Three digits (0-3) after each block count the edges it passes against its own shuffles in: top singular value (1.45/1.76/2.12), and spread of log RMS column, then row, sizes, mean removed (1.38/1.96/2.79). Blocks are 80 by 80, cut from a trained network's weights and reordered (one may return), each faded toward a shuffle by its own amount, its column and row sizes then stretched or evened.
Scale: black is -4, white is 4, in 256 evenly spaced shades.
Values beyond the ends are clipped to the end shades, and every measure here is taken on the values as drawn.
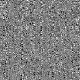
2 2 0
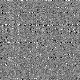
1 0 2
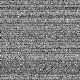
3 1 0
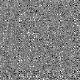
1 2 2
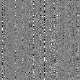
2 3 0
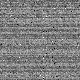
3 0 0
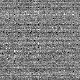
3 2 1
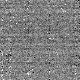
1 2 0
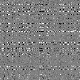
3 2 3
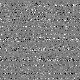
0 0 3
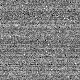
2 0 1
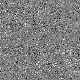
0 0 2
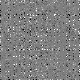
0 3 2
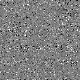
0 1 2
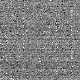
1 2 0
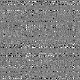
2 1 3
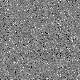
0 1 0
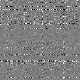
2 1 3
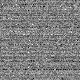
2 0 2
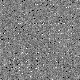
0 0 1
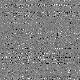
1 1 3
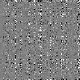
2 3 2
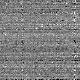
3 2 2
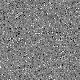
0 0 1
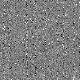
0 2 0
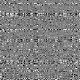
3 1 3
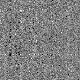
1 1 0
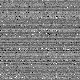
3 0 2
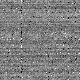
2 1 0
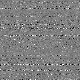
1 0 3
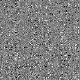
1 2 2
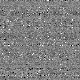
0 1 2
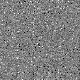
0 0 1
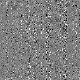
0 3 1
